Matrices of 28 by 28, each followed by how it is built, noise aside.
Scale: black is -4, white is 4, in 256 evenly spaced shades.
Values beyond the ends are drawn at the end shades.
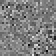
block diagonal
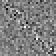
banded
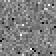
sparse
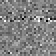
uneven rows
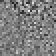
upper triangular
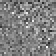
upper triangular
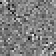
block diagonal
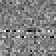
uneven rows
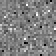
sparse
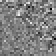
upper triangular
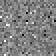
sparse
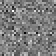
low rank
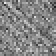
Toeplitz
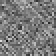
Toeplitz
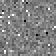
sparse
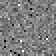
sparse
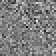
upper triangular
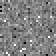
sparse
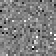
sparse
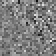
upper triangular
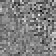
upper triangular
